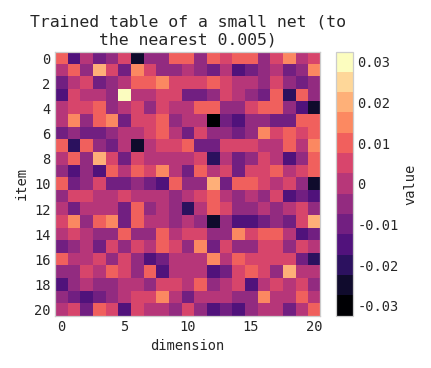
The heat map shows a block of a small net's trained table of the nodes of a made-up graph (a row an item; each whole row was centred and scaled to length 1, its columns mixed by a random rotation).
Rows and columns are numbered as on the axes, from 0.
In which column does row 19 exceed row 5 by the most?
12
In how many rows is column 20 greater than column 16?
9
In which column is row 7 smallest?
6
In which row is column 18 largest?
17
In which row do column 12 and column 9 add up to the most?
10
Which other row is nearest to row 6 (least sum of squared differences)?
19
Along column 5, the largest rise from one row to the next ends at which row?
3
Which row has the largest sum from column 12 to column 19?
0
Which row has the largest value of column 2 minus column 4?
7
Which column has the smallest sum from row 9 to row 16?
20
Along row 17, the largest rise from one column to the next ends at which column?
18
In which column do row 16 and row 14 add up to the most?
14
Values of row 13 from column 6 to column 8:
0.01 0 0
